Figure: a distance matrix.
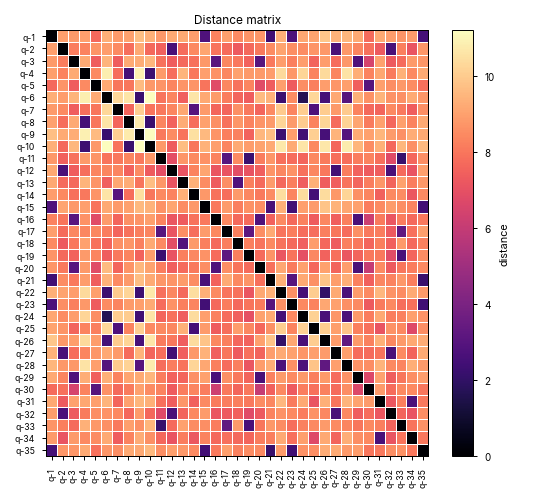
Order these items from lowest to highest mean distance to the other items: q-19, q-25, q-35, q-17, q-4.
q-19, q-17, q-35, q-25, q-4
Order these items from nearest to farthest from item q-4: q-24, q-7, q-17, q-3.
q-7, q-17, q-3, q-24
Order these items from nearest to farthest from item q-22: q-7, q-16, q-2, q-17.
q-17, q-16, q-2, q-7
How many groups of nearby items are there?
10
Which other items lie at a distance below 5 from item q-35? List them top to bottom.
q-1, q-15, q-21, q-23
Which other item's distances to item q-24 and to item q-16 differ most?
q-6
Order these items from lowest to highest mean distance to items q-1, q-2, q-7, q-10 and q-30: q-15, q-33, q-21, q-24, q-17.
q-21, q-15, q-17, q-33, q-24
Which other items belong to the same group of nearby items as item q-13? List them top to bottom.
q-18
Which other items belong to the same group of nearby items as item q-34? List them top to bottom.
q-31
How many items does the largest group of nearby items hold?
6
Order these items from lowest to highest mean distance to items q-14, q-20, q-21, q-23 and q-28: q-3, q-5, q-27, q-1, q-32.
q-1, q-3, q-5, q-32, q-27
